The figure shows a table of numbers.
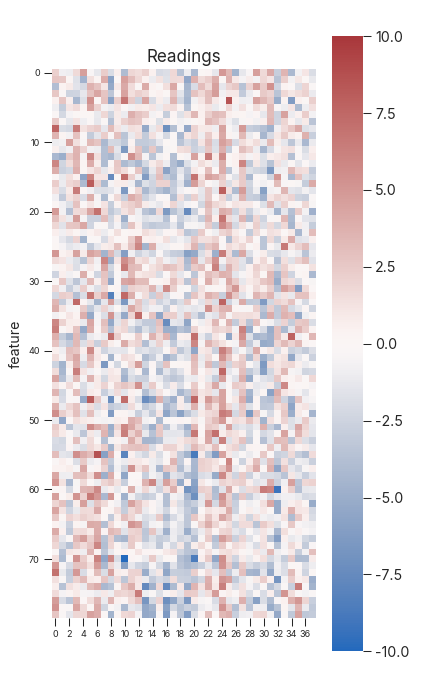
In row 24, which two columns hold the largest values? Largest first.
12, 34
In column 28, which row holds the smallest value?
49
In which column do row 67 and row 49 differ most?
8
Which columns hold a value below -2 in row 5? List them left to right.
1, 19, 35
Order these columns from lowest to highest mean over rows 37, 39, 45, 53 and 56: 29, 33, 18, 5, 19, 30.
30, 18, 19, 29, 5, 33
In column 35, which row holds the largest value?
74
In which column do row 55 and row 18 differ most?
20
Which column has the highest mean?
24
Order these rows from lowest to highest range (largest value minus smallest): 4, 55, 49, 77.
77, 49, 4, 55
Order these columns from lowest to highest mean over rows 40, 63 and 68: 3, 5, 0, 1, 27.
1, 27, 3, 0, 5
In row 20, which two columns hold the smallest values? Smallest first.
19, 16
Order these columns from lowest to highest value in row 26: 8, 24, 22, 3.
22, 8, 3, 24
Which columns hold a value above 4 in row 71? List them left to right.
0, 6, 24
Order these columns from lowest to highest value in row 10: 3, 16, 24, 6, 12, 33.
12, 33, 16, 3, 6, 24
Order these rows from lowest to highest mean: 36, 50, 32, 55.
55, 36, 50, 32
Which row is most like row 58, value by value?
71
